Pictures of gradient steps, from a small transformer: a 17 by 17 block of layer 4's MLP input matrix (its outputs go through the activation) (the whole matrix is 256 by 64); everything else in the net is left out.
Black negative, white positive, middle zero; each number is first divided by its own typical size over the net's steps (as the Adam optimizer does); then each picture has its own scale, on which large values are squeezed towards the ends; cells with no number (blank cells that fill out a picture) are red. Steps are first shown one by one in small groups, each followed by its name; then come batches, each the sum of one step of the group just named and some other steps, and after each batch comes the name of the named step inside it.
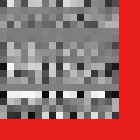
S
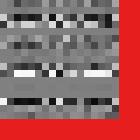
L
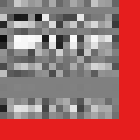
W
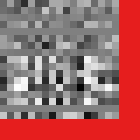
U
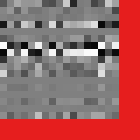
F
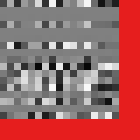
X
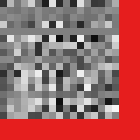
X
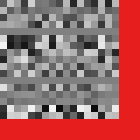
F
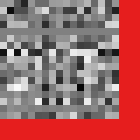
U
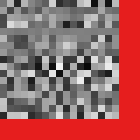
X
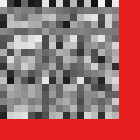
W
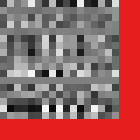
L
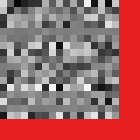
X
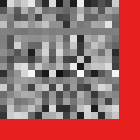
W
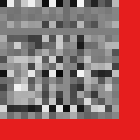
U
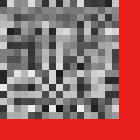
L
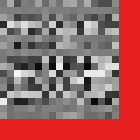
L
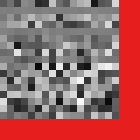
X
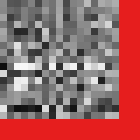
U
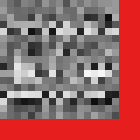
L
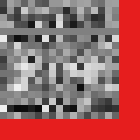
U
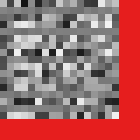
W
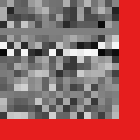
F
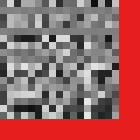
S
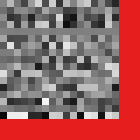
X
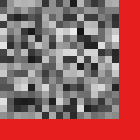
F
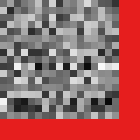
X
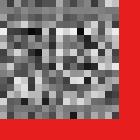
F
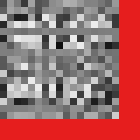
W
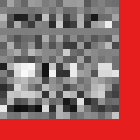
S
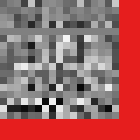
U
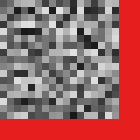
F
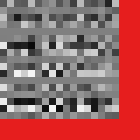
L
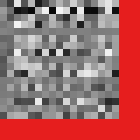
W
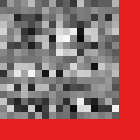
L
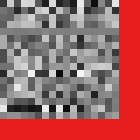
U
